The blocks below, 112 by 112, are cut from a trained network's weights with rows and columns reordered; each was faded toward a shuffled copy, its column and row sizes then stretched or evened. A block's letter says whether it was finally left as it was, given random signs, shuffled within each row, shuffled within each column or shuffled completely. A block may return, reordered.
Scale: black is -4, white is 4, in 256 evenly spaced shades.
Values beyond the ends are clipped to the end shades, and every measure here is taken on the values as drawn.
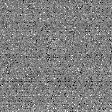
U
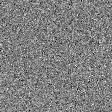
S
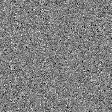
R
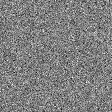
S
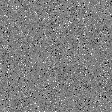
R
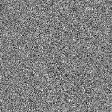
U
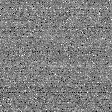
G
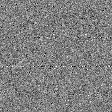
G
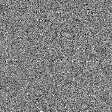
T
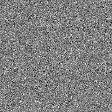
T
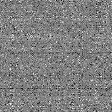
U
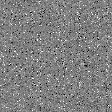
T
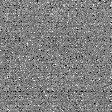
U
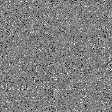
T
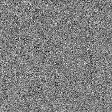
T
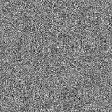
U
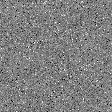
S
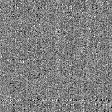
U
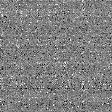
U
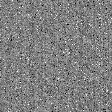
R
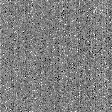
R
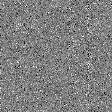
R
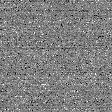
G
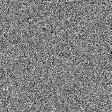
T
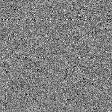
T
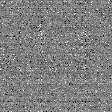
U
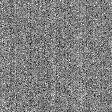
R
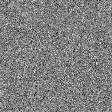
R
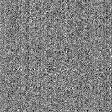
U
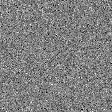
G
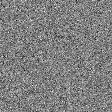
G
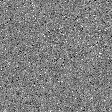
S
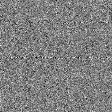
T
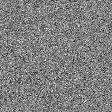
G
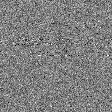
G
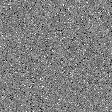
S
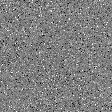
S
